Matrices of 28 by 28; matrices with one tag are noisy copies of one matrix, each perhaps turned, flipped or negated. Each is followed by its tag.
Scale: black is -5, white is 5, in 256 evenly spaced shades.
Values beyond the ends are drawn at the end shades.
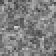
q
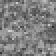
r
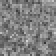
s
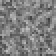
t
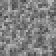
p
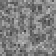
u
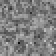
u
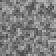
t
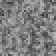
r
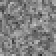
q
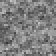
r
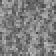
r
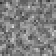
t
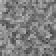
t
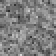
q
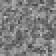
p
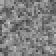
s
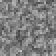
p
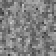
r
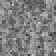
r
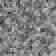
t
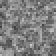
s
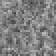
r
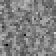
r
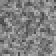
t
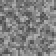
t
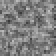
u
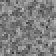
t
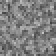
t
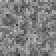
u
